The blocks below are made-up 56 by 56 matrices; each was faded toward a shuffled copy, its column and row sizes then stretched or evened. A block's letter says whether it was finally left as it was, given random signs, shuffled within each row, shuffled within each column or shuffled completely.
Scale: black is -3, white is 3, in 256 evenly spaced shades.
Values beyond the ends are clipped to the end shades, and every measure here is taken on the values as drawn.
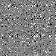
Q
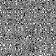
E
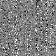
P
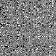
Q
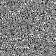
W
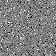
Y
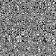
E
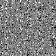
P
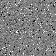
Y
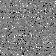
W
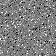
Y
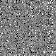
Q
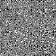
Q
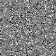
P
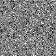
P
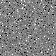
Y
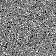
Y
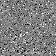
W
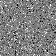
Y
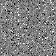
P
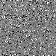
W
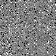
P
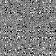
E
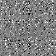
Q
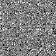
Q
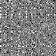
E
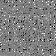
E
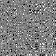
E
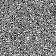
Y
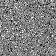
Y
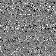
W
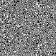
P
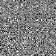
Q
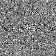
W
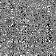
Q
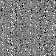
P
